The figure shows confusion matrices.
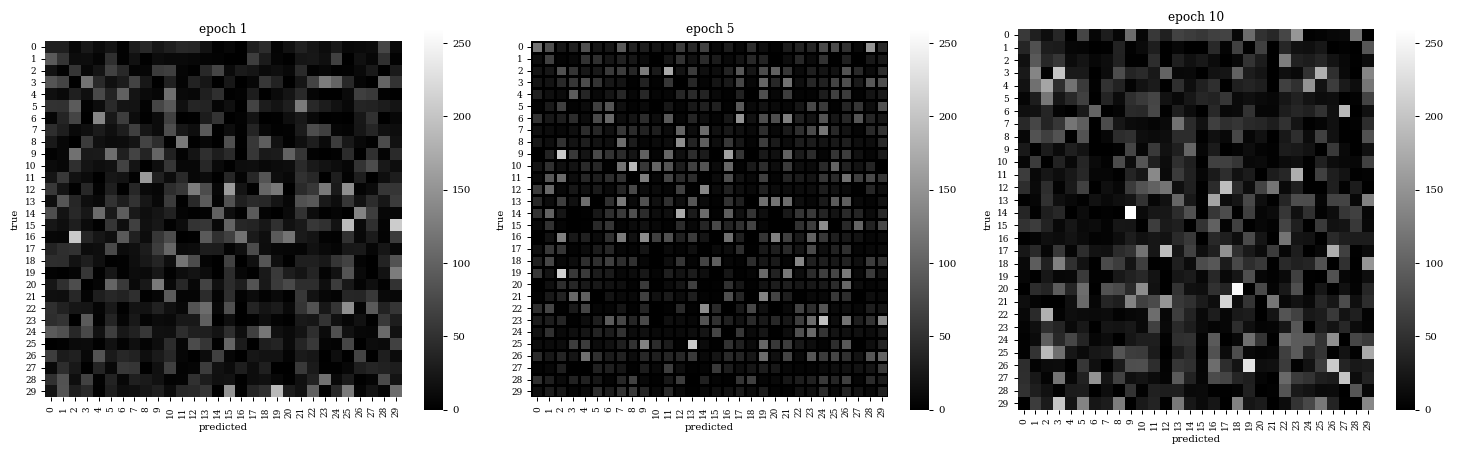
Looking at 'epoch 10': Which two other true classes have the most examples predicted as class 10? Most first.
20, 17
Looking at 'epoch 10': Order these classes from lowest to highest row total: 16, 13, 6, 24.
16, 6, 13, 24
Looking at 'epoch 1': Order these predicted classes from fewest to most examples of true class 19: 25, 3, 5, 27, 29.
27, 5, 3, 25, 29
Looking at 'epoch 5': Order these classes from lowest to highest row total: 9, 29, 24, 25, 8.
29, 24, 8, 25, 9
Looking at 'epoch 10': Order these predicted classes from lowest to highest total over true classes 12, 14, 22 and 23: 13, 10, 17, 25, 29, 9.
29, 25, 10, 13, 17, 9
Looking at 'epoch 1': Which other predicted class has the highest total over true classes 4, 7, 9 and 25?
10
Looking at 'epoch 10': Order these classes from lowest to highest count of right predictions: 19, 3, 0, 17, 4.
0, 19, 4, 17, 3
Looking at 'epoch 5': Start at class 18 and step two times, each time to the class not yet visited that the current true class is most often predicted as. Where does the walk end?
14
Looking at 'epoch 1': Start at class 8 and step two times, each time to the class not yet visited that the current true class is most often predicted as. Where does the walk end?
18
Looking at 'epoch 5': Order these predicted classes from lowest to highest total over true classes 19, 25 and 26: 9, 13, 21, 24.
24, 9, 21, 13
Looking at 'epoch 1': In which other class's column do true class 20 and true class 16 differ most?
2
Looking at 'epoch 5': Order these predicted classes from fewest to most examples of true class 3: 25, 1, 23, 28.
1, 23, 25, 28
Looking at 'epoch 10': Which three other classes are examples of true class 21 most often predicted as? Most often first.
17, 12, 9
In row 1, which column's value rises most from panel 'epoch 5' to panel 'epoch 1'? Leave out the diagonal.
0
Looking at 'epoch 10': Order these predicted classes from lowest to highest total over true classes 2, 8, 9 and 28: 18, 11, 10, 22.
10, 18, 11, 22
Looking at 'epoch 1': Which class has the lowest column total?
16
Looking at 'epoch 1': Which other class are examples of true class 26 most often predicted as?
4
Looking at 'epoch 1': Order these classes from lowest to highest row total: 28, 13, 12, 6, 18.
6, 28, 18, 13, 12
